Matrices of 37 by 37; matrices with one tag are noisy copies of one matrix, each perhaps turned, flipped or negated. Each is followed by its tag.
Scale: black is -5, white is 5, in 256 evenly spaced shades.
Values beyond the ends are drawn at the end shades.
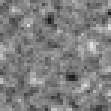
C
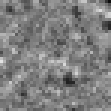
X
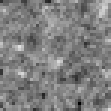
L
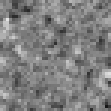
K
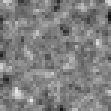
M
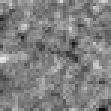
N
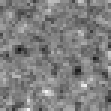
C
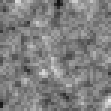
N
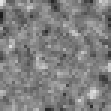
M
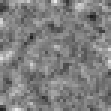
M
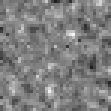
C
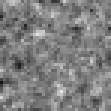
C
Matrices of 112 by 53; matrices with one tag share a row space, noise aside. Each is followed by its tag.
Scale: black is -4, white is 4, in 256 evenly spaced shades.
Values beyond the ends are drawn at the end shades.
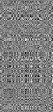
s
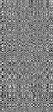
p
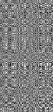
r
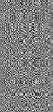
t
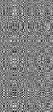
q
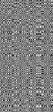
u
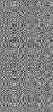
q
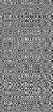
s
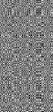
u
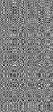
q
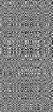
s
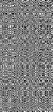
r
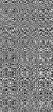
r
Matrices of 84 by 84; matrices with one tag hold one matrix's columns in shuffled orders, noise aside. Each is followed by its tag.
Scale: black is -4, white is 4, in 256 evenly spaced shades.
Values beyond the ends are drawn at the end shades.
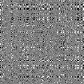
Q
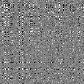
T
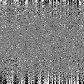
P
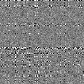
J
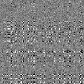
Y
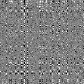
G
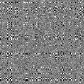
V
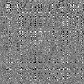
T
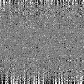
P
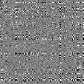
V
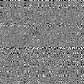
J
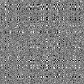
Q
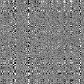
G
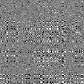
Y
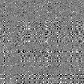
Y
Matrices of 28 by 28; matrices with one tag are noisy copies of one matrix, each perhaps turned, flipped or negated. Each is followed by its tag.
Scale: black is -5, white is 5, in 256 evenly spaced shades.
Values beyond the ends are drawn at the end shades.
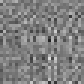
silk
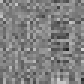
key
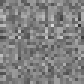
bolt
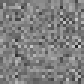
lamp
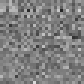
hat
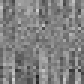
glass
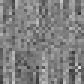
glass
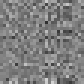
bolt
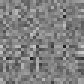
bolt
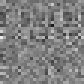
bolt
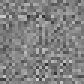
lamp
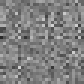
bolt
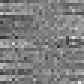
glass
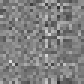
bolt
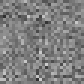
lamp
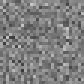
lamp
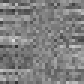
glass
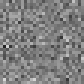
lamp
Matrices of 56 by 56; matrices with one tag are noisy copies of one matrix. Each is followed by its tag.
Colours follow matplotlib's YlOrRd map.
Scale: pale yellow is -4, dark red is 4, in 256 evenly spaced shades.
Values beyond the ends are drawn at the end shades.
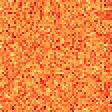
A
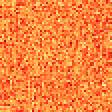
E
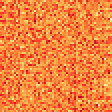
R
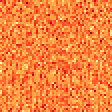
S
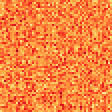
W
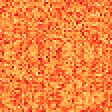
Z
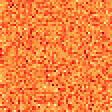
W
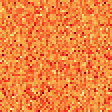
S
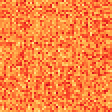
E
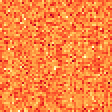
Z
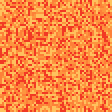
W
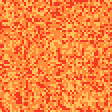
Z
